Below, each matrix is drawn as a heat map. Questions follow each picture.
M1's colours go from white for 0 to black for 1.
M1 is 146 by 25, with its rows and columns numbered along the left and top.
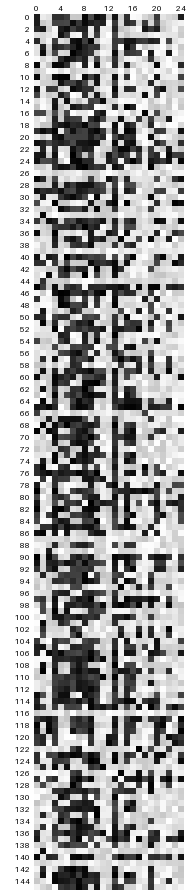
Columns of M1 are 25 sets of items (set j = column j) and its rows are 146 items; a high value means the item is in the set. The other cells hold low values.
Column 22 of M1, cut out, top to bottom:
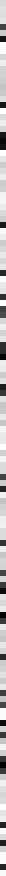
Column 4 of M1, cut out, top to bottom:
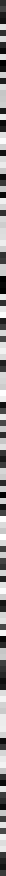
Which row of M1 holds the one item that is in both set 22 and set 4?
144
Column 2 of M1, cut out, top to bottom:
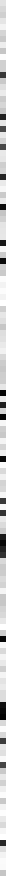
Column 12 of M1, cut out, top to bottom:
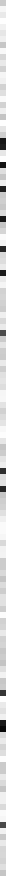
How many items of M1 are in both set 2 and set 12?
1
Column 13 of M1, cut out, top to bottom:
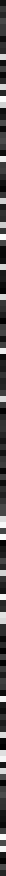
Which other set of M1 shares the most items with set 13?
8
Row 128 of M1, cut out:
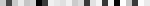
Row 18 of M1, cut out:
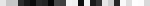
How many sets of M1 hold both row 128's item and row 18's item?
3
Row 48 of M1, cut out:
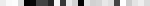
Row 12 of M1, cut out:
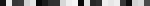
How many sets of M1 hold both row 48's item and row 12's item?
4
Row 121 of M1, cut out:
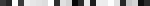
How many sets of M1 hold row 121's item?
10
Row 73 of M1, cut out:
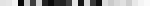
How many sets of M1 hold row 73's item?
10
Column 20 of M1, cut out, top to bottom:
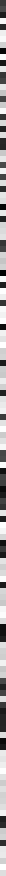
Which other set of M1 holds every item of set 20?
0
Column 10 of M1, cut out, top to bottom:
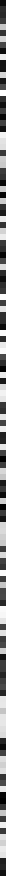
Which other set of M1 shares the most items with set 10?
5
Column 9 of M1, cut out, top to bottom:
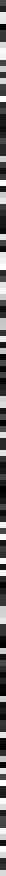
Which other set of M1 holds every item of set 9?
3
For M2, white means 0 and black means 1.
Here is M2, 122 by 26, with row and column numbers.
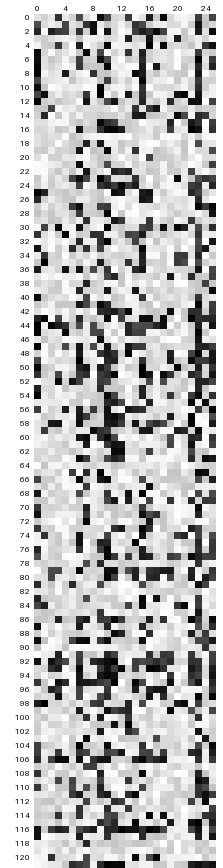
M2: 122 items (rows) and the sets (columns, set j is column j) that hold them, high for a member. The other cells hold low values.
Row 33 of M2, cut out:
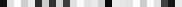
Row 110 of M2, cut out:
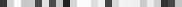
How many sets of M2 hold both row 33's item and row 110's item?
7
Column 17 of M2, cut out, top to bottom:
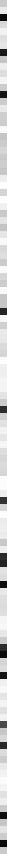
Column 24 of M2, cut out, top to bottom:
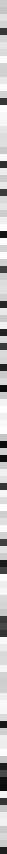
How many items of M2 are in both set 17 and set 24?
2
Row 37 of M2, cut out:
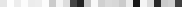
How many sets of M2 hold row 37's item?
5
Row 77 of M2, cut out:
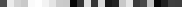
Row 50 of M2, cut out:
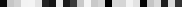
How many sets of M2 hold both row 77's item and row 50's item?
6
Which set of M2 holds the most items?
23
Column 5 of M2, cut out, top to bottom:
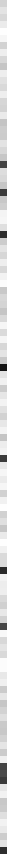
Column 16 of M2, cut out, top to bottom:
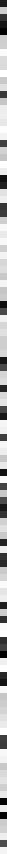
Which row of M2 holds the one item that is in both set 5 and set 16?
52
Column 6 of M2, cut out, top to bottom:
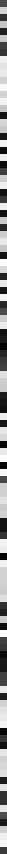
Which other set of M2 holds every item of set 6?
25
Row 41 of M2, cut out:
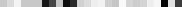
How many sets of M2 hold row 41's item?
6
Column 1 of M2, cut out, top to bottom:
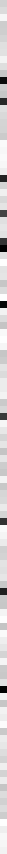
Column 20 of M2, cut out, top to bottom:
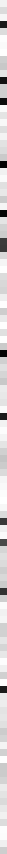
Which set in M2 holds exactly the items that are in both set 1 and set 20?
21
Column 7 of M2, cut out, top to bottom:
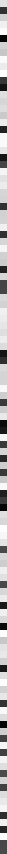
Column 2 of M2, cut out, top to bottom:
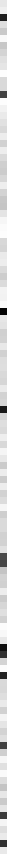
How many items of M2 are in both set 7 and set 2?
2
